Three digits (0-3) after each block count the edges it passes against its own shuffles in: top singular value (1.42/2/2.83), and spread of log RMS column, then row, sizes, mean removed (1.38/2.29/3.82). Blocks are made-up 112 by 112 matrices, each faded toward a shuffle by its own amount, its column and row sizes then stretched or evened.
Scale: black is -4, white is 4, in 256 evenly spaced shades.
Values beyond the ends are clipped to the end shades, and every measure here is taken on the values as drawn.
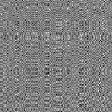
3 2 0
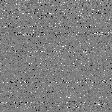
0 0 2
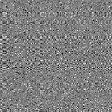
3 1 2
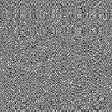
3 1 0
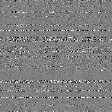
1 1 3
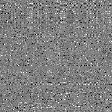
2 0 2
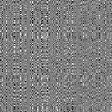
3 3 0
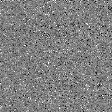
1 1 1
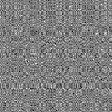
3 1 1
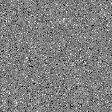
1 1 1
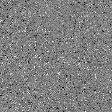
0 1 1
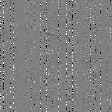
1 3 0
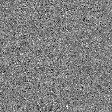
1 1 0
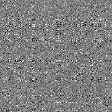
2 1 2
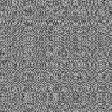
3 0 2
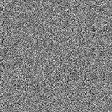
2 1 0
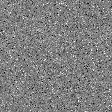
0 0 0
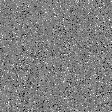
0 1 0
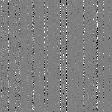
2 3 0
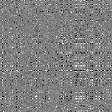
3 2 2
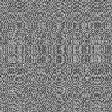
3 0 1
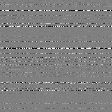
3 0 3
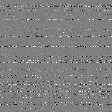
2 0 3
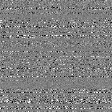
0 1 3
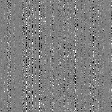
2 3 0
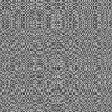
3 2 2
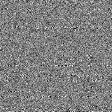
1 0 2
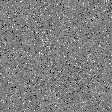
0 0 0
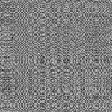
3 1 2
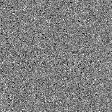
0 1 1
